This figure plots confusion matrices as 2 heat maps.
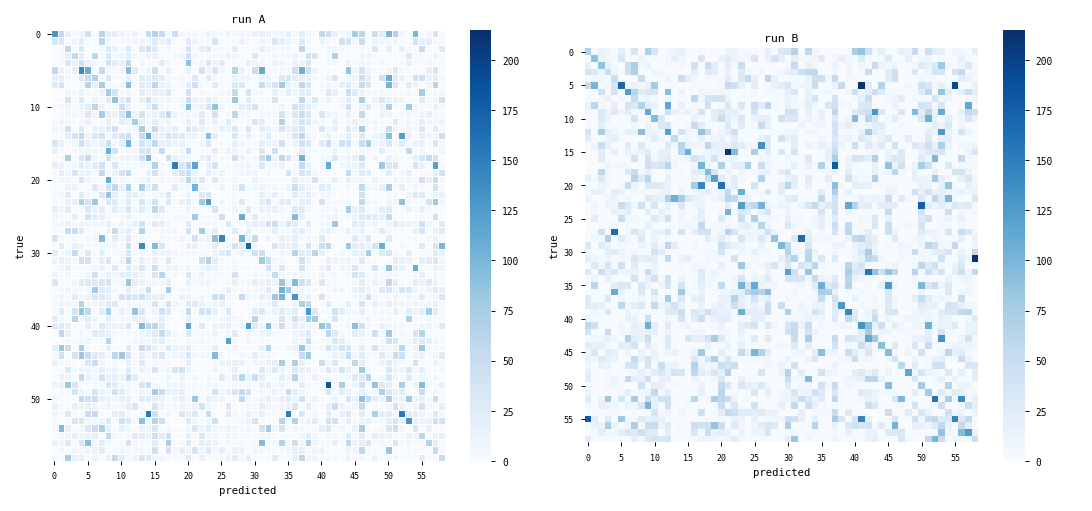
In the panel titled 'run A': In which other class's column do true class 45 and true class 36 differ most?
33
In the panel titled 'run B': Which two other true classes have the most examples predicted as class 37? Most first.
17, 20
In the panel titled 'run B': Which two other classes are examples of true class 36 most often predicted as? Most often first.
4, 27
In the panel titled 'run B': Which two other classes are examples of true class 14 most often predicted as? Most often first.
26, 53
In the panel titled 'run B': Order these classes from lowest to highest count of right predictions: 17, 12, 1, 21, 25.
21, 25, 1, 17, 12
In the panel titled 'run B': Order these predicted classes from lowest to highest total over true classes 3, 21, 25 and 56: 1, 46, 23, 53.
1, 53, 46, 23
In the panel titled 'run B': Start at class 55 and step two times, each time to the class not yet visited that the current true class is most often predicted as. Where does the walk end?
41
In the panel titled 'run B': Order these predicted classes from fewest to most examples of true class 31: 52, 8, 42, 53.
52, 8, 53, 42
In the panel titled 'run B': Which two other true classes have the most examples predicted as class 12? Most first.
8, 6
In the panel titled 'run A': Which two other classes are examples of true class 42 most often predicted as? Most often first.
26, 8
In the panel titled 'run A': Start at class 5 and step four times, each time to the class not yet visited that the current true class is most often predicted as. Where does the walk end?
55
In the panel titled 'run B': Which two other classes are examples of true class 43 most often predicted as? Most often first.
53, 42
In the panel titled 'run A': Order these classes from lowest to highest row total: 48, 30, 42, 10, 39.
42, 39, 30, 10, 48
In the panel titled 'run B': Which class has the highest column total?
37
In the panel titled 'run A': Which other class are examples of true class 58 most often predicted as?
2
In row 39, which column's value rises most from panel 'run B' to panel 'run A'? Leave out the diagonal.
38
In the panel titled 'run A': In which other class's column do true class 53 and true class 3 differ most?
13
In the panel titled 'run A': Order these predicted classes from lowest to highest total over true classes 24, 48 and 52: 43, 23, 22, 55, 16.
22, 16, 23, 43, 55
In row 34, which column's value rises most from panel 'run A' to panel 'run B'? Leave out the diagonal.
39
